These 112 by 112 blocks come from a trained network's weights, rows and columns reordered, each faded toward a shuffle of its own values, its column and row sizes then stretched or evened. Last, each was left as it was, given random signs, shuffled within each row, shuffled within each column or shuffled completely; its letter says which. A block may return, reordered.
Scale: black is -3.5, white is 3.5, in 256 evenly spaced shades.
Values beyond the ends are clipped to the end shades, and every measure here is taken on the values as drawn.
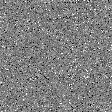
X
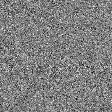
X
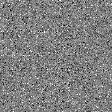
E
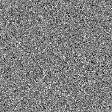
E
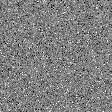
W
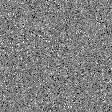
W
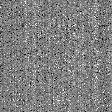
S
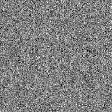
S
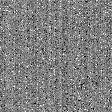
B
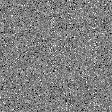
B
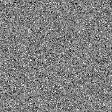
E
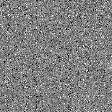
E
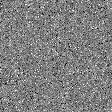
W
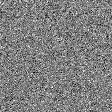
W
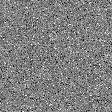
W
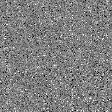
E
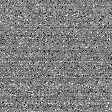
X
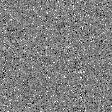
B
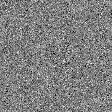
B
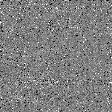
E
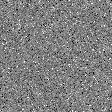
W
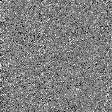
B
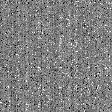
S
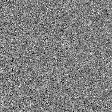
B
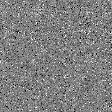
E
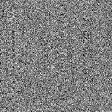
S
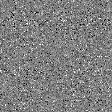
E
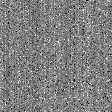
B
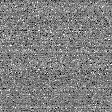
X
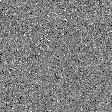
W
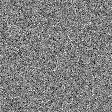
W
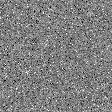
W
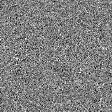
E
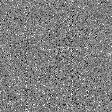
E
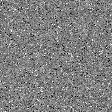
X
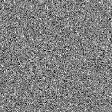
S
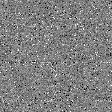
E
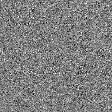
E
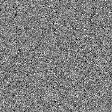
E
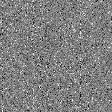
B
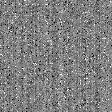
S
